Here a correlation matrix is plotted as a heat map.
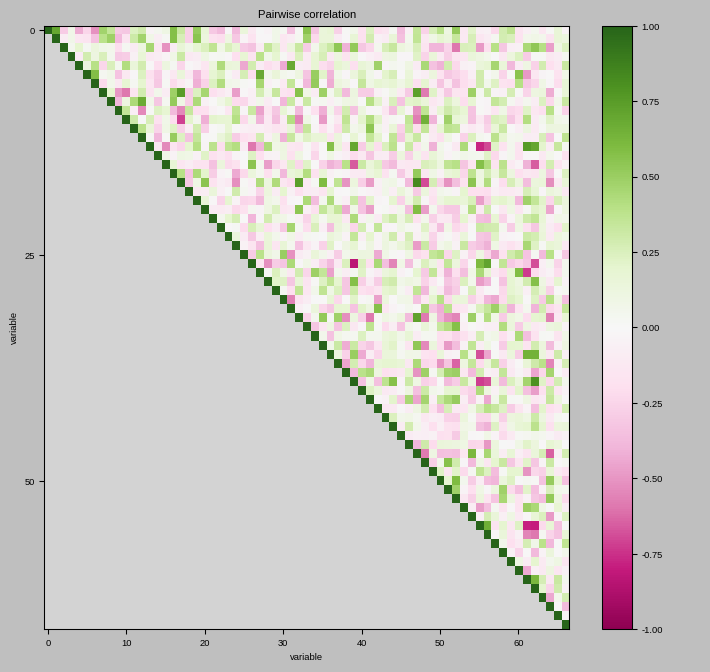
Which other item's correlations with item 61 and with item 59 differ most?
27
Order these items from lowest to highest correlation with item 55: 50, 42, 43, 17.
43, 50, 17, 42
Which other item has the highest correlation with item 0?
1
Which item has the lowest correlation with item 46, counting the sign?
56
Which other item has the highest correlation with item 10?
48
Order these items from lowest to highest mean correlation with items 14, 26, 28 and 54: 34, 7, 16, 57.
34, 57, 16, 7
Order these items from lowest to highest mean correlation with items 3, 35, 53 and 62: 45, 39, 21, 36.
45, 21, 36, 39
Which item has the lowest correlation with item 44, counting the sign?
26
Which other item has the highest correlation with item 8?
12
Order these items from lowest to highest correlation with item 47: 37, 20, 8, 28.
28, 8, 37, 20
